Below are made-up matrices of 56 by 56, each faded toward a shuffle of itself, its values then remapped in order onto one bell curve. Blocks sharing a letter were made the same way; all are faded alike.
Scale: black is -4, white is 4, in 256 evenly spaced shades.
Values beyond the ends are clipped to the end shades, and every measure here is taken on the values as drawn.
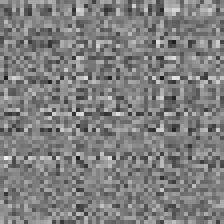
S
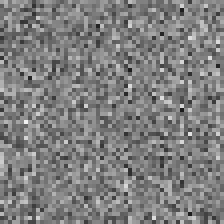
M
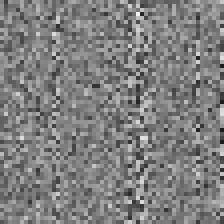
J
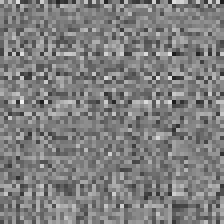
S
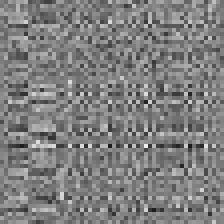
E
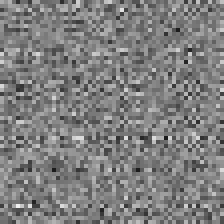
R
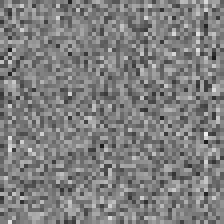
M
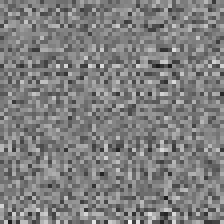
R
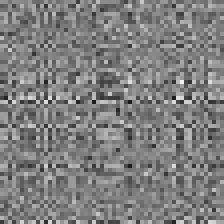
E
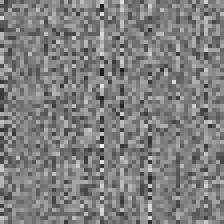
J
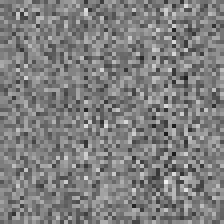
M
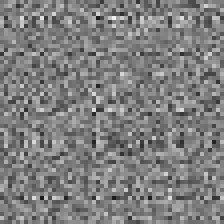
R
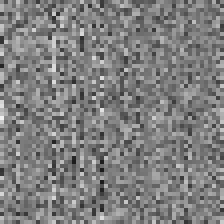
J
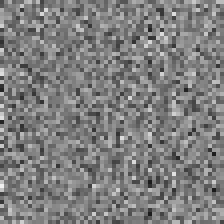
M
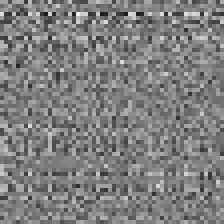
S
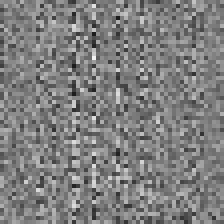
J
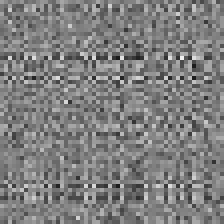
E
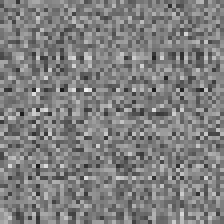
R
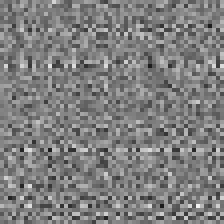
S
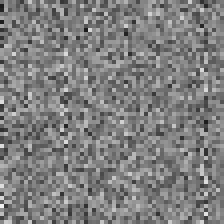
M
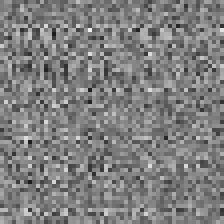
R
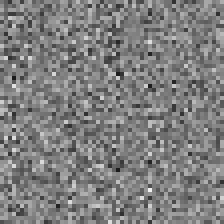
M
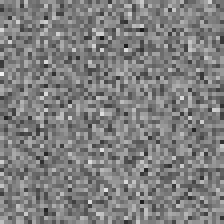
M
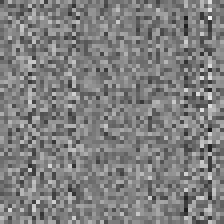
J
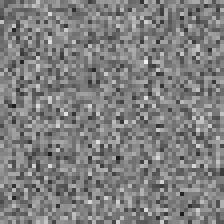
M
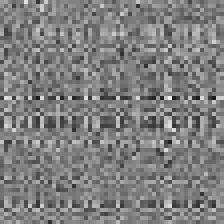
E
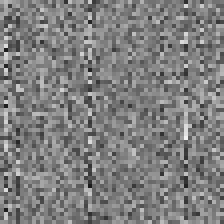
J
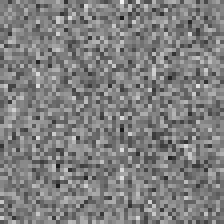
M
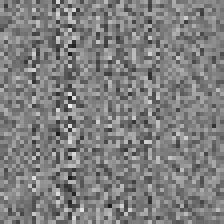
J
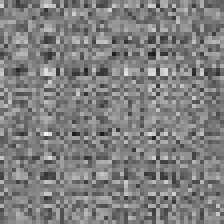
E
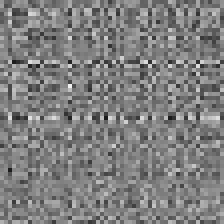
E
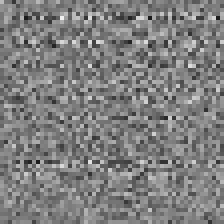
R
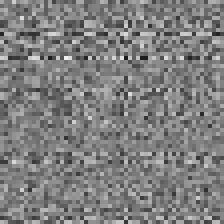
S
